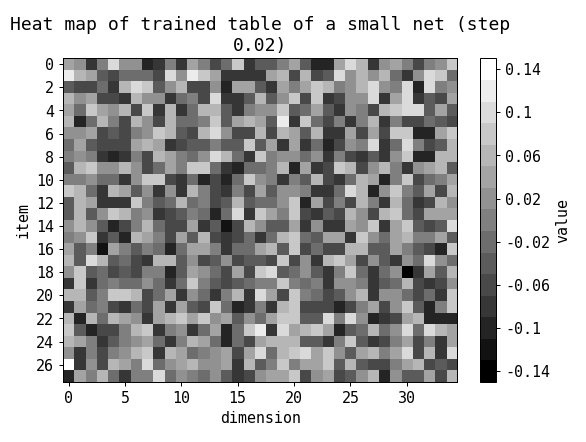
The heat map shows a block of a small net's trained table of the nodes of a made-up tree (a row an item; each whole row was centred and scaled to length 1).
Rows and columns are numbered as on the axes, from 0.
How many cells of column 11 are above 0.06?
3
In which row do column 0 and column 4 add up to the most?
26
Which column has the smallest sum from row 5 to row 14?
23
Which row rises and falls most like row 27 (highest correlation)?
21
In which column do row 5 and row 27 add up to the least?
28
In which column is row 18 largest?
18
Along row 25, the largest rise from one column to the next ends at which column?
34
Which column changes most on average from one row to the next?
27
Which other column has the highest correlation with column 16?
7
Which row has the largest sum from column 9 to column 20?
22
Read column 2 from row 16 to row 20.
0 0.1 -0.04 -0.08 -0.04
